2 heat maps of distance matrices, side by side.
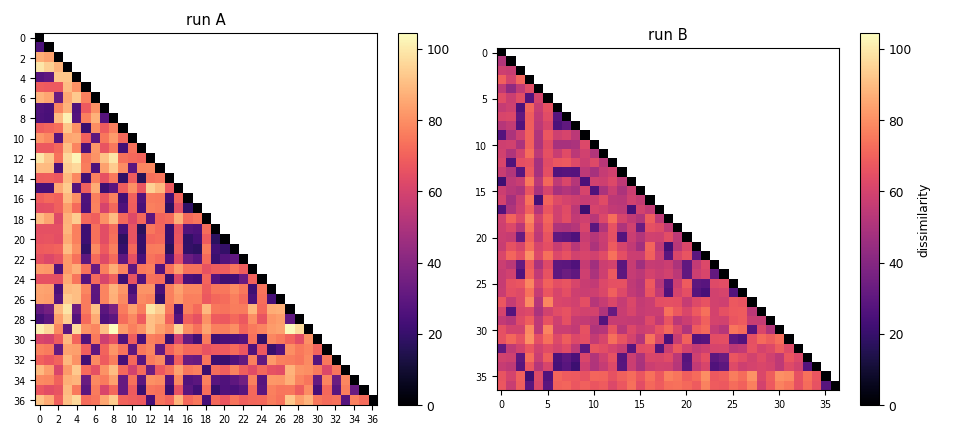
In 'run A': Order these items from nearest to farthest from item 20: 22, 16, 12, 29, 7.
16, 22, 7, 12, 29
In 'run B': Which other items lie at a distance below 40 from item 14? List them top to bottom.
0, 9, 17, 32
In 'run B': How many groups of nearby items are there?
9
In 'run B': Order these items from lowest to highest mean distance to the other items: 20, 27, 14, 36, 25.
20, 14, 25, 27, 36
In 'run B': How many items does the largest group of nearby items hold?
10
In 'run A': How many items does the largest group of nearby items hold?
15
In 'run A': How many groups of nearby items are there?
5
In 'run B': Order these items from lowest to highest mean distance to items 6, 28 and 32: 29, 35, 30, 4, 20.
20, 4, 29, 30, 35
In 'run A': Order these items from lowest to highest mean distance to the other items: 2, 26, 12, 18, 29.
2, 26, 18, 12, 29
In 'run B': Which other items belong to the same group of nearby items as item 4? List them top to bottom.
16
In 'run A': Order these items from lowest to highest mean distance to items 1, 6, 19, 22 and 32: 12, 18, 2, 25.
2, 25, 18, 12
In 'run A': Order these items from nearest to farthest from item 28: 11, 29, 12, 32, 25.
11, 32, 25, 12, 29
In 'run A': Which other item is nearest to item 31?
25
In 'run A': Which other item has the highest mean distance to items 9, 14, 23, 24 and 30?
3
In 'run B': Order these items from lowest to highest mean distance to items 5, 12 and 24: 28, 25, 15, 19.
28, 15, 19, 25
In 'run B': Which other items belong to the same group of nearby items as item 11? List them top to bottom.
29
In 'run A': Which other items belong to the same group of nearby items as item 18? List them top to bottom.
12, 33, 36
